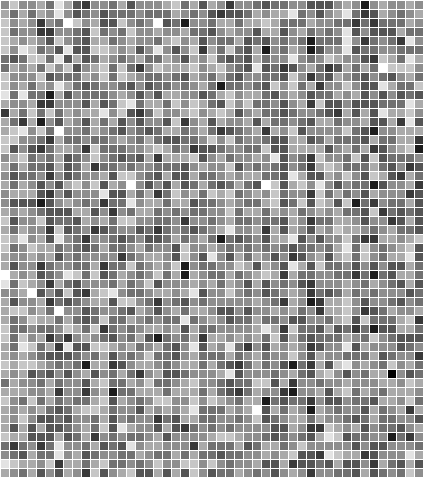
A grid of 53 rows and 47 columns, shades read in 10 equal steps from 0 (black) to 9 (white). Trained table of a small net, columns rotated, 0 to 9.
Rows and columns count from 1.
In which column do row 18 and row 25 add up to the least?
35
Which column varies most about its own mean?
7
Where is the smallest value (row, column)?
42, 44
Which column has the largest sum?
1
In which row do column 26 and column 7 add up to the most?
26
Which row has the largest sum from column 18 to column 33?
46
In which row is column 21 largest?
36
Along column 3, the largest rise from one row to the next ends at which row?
15
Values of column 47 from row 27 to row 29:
7 3 3
